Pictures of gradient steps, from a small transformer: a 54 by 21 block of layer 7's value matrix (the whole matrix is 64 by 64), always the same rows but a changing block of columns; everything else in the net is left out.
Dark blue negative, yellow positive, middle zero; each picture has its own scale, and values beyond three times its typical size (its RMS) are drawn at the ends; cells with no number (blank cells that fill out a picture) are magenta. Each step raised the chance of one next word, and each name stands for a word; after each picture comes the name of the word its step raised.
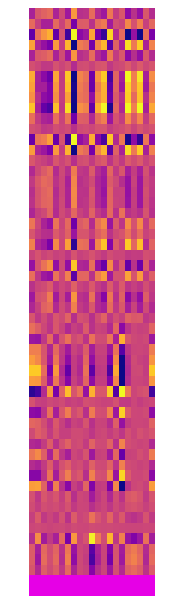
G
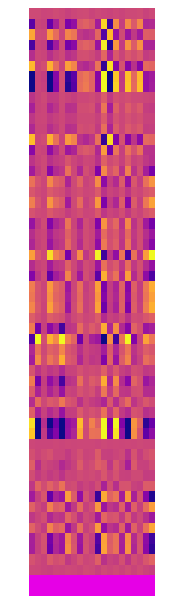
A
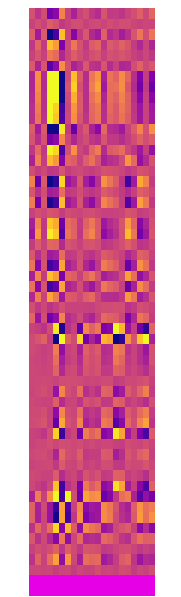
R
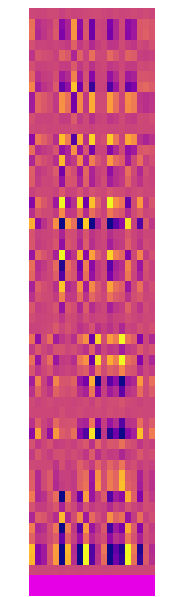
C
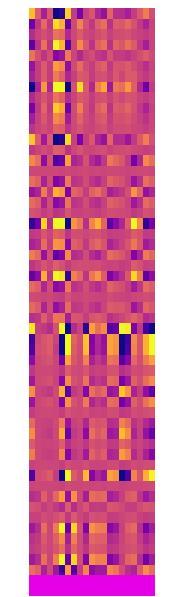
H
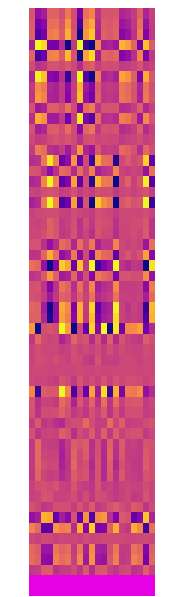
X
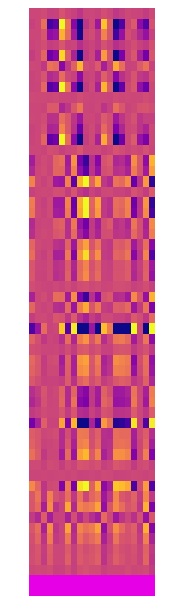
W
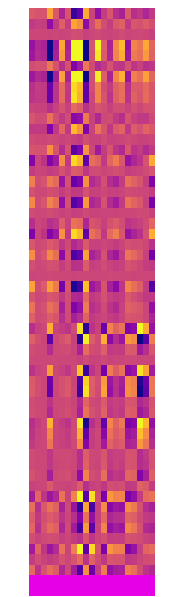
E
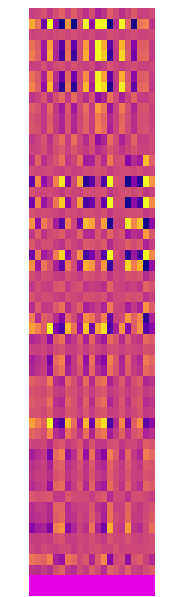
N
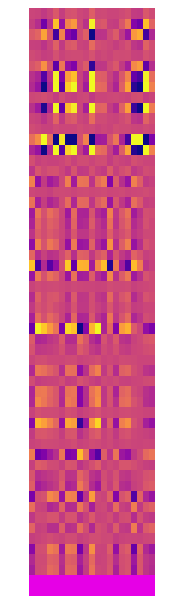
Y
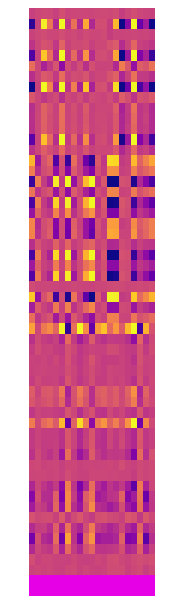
W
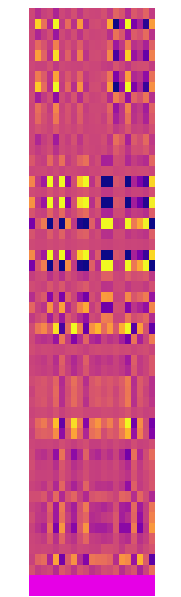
N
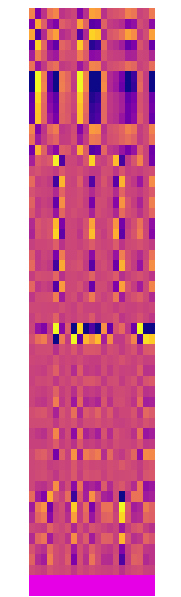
R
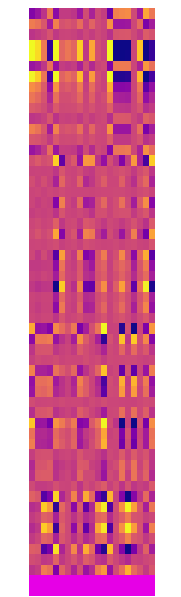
E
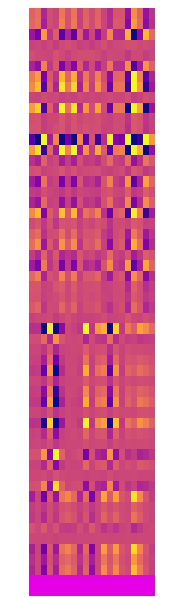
Y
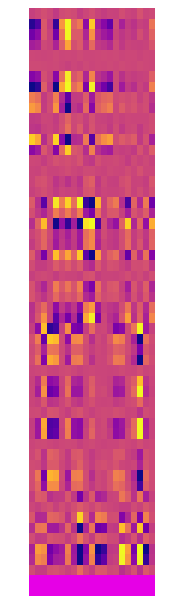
C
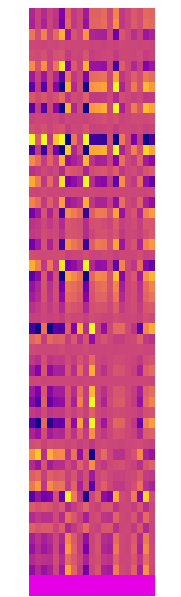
Y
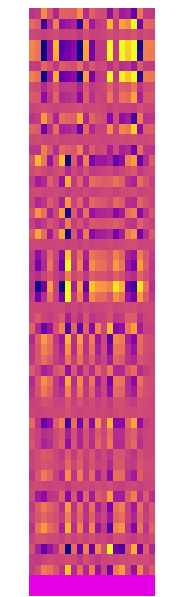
E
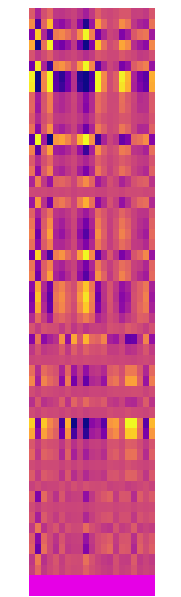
A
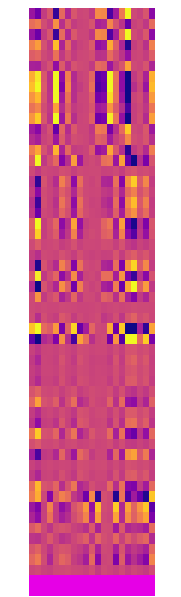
R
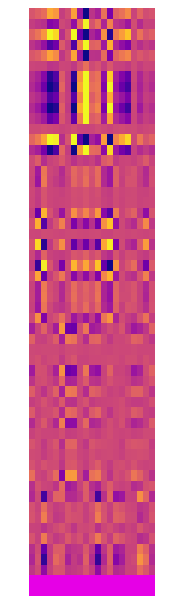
G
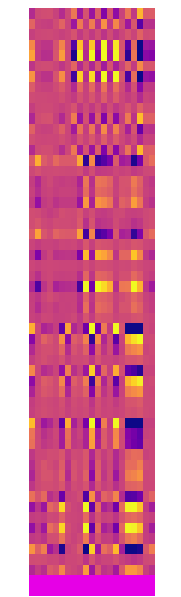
E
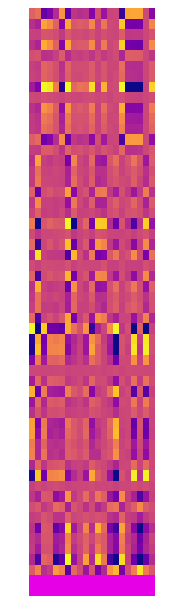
H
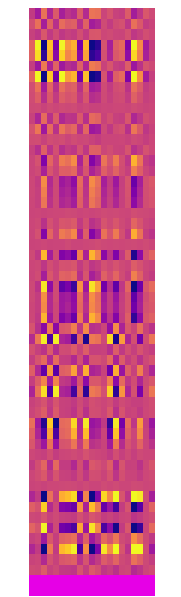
E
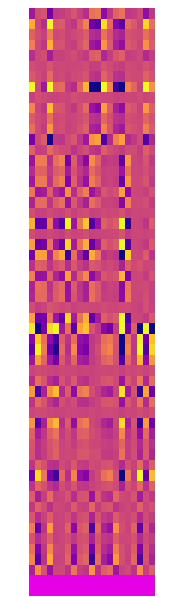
H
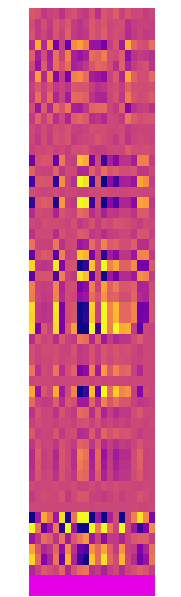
X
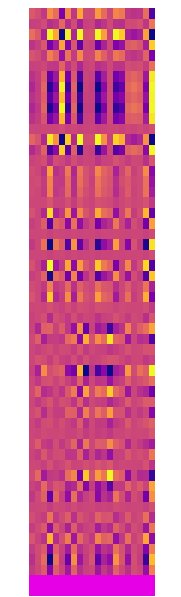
G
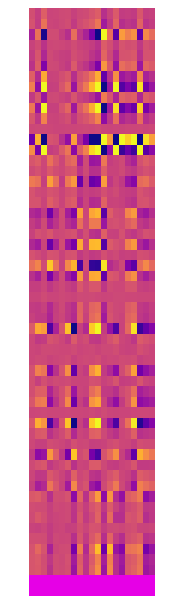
Y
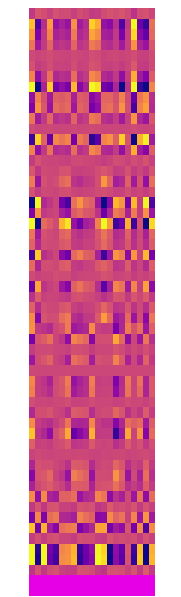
C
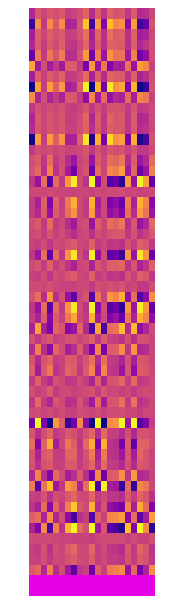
W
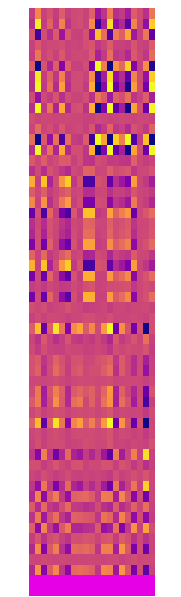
Y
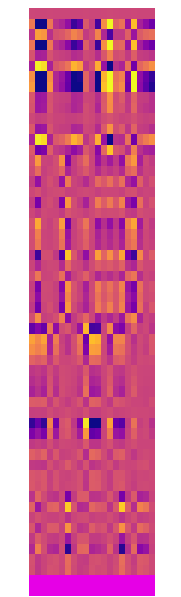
A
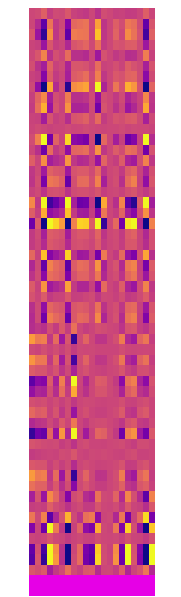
C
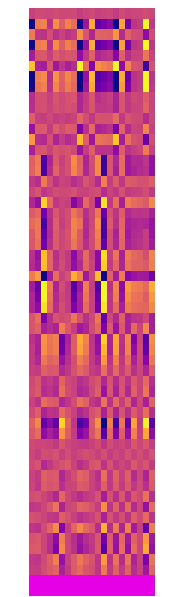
A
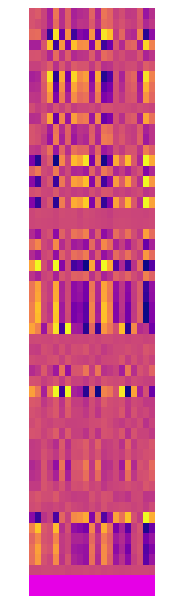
X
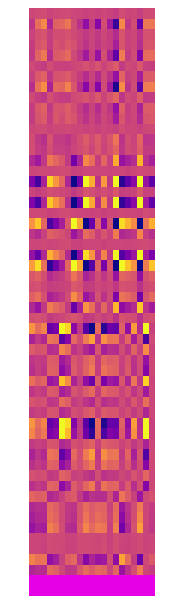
N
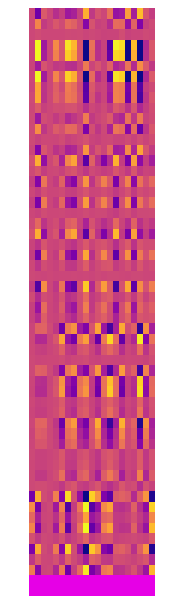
E
